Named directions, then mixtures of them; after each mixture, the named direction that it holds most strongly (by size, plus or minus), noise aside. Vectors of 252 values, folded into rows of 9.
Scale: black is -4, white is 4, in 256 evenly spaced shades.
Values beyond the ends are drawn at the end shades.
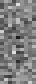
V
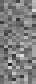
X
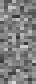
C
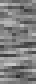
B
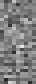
V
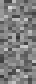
C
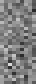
X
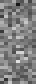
V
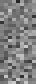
X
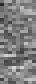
B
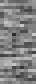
B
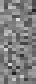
X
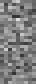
C
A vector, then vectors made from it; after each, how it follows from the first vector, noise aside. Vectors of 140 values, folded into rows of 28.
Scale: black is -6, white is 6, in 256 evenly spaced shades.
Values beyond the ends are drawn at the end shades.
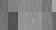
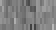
wrapped around, partly zeroed.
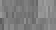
reversed, negated, shrunk.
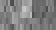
wrapped around, negated.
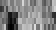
scaled up.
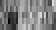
scaled up.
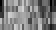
wrapped around, scaled up.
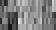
scaled up.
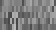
sign-scrambled.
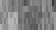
negated.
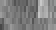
reversed, negated.
